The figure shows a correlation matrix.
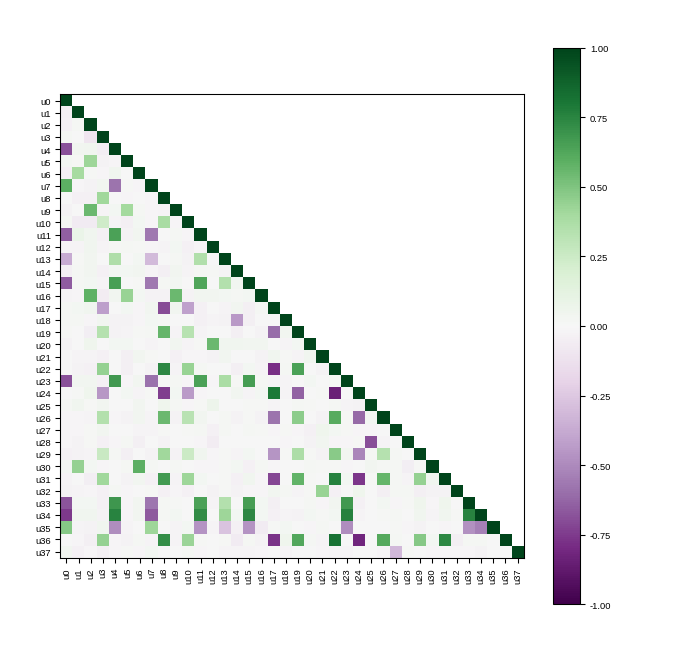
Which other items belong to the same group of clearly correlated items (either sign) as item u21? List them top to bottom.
u32
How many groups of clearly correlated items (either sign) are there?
9
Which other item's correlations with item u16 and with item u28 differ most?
u25
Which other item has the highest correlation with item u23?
u34
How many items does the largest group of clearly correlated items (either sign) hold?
11
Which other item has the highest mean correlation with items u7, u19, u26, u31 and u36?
u22
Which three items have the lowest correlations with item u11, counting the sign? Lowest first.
u0, u7, u35
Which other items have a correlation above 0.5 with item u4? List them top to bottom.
u11, u15, u23, u33, u34
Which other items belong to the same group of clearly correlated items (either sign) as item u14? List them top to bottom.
u18
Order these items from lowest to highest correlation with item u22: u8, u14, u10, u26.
u14, u10, u26, u8
